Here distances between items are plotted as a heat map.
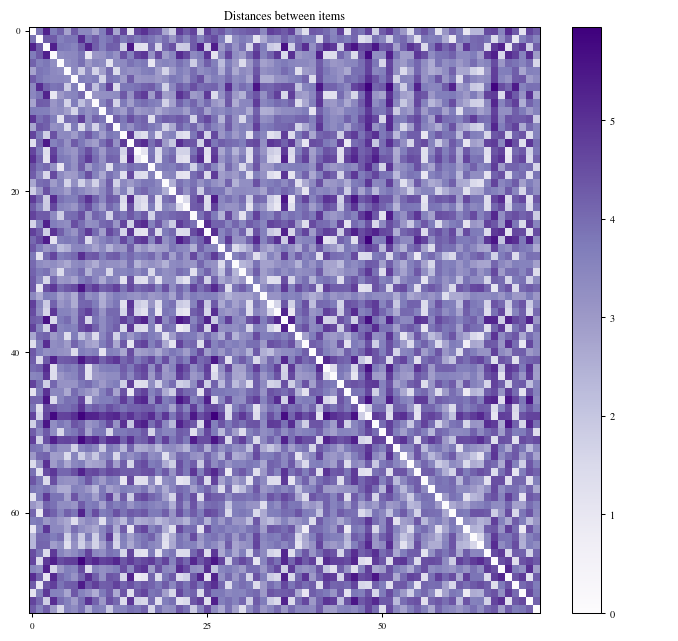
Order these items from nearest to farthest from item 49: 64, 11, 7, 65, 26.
64, 26, 7, 11, 65
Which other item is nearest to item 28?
55
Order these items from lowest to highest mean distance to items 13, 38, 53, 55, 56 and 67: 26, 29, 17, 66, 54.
29, 54, 17, 26, 66
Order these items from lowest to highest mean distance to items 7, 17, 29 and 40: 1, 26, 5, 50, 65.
5, 50, 65, 26, 1
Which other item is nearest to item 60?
1
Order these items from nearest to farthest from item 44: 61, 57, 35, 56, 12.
56, 35, 61, 57, 12
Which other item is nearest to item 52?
61
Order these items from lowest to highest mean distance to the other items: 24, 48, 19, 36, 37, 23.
19, 37, 24, 23, 36, 48
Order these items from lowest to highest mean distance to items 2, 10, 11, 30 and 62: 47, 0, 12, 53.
53, 12, 0, 47
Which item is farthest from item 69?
7
